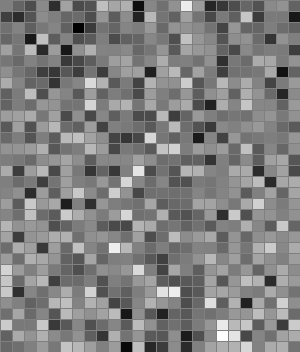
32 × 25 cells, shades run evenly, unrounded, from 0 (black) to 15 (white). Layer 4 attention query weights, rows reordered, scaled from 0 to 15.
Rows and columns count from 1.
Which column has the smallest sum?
5
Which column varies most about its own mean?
19
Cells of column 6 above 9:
12
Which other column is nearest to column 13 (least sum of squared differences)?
9
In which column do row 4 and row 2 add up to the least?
3
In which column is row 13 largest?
13
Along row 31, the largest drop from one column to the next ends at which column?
21
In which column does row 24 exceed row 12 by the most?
18
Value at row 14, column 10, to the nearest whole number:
4
